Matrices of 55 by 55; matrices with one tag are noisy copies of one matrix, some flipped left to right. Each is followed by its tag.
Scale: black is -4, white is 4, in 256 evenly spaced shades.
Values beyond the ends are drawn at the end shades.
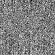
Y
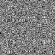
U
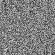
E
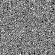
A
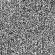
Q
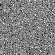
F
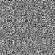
U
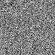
A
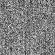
Y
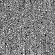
Y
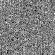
Q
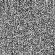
Q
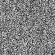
E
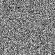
E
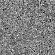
F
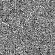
F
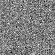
F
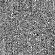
Q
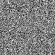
E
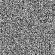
F
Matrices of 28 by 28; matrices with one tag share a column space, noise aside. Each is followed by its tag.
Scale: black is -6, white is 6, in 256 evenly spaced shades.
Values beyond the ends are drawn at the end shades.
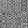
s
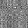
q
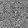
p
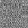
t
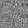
t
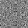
p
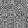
q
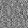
t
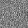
p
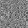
p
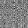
q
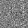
p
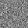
p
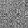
s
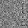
p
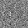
p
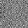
p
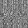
s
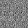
p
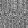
s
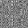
t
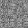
t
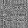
q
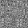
t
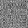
t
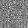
q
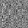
t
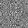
p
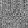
s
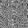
t
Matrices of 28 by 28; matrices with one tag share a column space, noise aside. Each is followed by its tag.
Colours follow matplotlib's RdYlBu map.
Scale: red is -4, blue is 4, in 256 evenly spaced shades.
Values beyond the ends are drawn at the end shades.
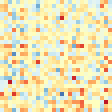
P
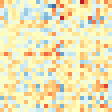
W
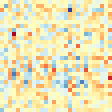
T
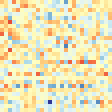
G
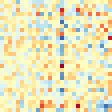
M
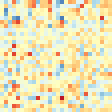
W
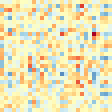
T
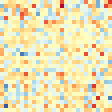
W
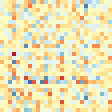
P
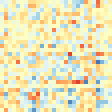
P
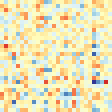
P
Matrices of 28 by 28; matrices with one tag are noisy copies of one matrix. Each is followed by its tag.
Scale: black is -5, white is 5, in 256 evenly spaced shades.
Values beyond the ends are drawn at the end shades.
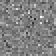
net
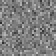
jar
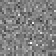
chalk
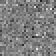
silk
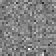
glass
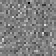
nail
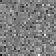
silk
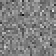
jar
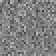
nail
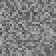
jar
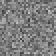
net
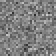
glass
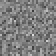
chalk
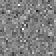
net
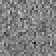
nail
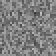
jar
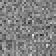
chalk
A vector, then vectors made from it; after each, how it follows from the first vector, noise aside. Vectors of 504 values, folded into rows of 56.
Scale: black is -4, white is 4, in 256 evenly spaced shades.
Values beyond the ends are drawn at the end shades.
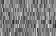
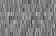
wrapped around, negated, shrunk.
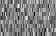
wrapped around, negated.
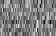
copied.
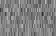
reversed, shrunk.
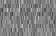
reversed, shrunk.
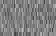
wrapped around, negated, shrunk.
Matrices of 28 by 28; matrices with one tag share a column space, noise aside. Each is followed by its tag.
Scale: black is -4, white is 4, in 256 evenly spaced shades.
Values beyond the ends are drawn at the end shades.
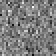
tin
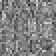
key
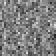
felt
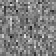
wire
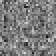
wire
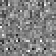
key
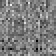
key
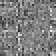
tin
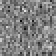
wire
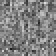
key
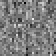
felt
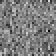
tin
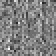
key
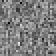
felt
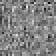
wire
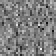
tin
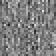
felt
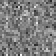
tin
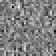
tin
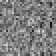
tin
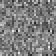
tin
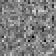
wire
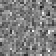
tin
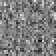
key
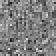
key
